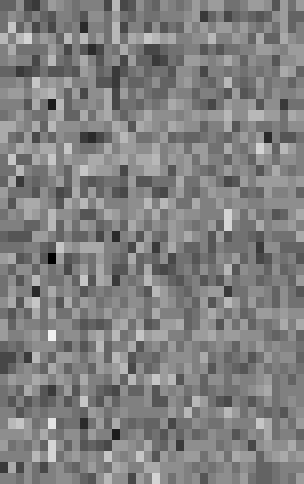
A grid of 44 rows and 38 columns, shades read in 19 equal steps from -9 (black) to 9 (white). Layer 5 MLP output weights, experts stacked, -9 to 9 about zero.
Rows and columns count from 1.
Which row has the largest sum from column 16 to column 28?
4
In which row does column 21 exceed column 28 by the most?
30
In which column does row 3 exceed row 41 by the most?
2
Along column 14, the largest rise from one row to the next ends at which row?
42
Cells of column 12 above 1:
8
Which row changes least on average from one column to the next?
38
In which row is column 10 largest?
18
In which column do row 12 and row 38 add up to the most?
29
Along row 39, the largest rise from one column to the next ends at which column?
7
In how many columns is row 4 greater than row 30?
24
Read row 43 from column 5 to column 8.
-1 -4 0 1
